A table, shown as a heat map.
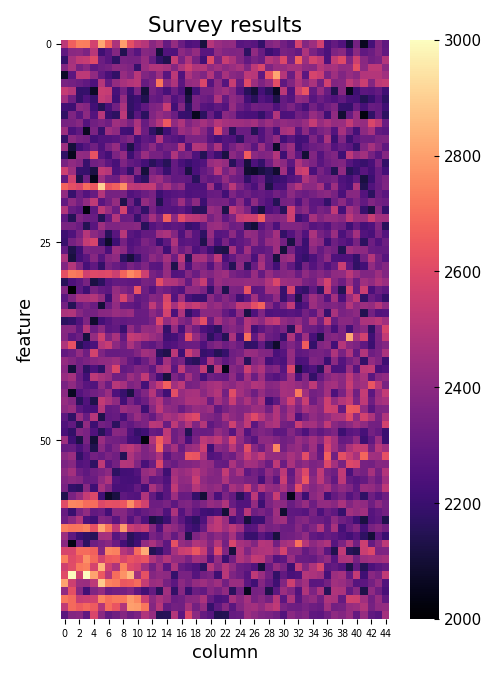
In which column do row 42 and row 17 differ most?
4
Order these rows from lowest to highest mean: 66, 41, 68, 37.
41, 37, 66, 68
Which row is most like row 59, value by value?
26
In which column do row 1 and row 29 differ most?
8
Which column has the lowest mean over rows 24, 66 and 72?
19
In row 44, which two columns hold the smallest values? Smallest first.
1, 9
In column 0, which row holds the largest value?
68
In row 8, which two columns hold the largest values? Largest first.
14, 8
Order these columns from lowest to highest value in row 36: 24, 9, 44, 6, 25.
6, 24, 9, 25, 44
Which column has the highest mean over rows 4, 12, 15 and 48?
29
